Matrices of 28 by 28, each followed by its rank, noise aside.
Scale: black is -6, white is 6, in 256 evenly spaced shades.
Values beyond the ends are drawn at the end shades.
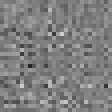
four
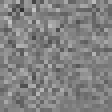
eight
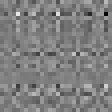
two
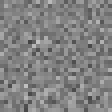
eight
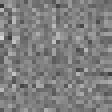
six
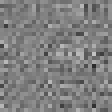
four
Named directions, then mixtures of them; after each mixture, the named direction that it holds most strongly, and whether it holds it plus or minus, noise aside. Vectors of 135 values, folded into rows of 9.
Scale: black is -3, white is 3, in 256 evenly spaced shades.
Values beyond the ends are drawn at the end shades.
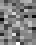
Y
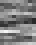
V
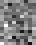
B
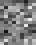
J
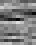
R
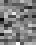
Y, plus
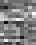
R, minus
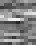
R, minus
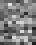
B, minus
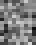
B, minus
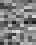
Y, minus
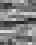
V, plus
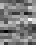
V, minus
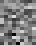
Y, minus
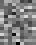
Y, minus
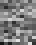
B, minus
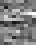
R, minus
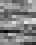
V, minus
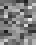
J, plus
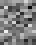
J, minus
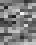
J, plus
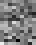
B, plus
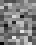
B, minus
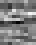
R, minus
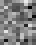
J, minus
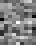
Y, plus
